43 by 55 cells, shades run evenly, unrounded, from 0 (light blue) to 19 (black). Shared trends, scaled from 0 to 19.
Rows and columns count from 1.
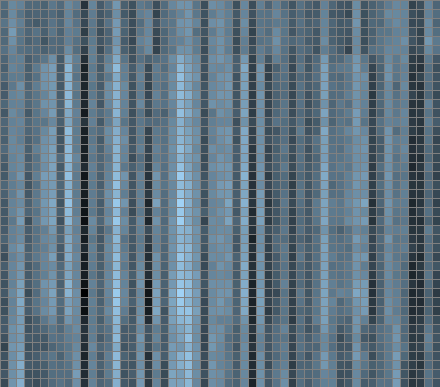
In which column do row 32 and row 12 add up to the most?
11
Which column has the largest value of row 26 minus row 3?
19
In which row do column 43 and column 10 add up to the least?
33
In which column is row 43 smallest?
24
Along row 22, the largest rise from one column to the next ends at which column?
32
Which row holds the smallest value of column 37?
5
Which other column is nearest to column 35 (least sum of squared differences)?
48
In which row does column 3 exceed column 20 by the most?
23
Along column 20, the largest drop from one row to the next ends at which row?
7
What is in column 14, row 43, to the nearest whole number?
9
